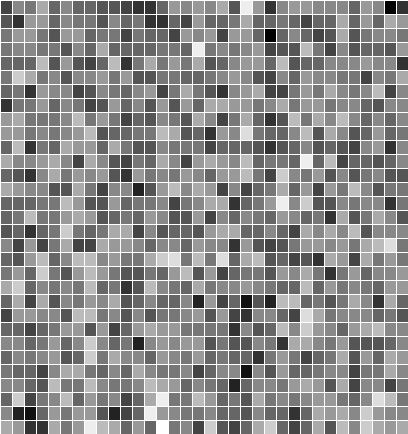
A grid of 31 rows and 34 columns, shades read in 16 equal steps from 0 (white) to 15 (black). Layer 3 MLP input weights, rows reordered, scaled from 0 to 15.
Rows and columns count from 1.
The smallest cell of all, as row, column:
31, 14
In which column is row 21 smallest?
2
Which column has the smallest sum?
26
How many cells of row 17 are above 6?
25
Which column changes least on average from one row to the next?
5
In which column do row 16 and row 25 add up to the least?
8
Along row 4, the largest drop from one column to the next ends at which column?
17
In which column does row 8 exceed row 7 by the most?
32
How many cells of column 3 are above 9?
9
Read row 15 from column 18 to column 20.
5 5 12
